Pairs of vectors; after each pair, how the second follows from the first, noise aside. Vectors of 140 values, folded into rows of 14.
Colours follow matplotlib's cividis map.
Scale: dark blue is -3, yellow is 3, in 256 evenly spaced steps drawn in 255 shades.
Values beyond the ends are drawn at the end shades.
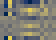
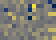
wrapped around, partly zeroed.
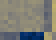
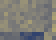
shrunk.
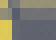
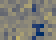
wrapped around, negated, partly zeroed.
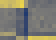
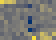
reversed, partly zeroed.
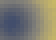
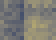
wrapped around, negated, shrunk.
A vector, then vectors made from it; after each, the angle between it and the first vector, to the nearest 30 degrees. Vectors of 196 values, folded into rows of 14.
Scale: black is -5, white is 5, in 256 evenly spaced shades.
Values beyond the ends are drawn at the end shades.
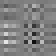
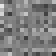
90 degrees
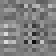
30 degrees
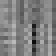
60 degrees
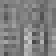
60 degrees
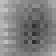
60 degrees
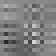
150 degrees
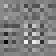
150 degrees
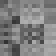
120 degrees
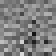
60 degrees
